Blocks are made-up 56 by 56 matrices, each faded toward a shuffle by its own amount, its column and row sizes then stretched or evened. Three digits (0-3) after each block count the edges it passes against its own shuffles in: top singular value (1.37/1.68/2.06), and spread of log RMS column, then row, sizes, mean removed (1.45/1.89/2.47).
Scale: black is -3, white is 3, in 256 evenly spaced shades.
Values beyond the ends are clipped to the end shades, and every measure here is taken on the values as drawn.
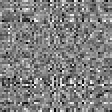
3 2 3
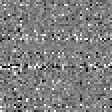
0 2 3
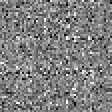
1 2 1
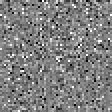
1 1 0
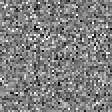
1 1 1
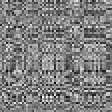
3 1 3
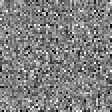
1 1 2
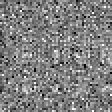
2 0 0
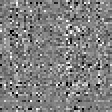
0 3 3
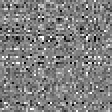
3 1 2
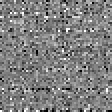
0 2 3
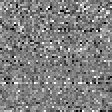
0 0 3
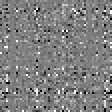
1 3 3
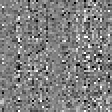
2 3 0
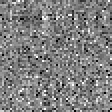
2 0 1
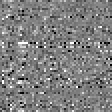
2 1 3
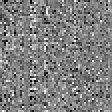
0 3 1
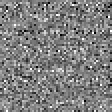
0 0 2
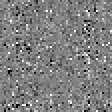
1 2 1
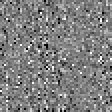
1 2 0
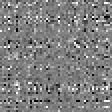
2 3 3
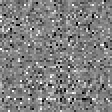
2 0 1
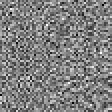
3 0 0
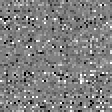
0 1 3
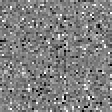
0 1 1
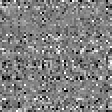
2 2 3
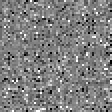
0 2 1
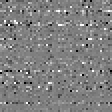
1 1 3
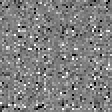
1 2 1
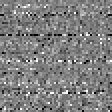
2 0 3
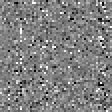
0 2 1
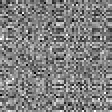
3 1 1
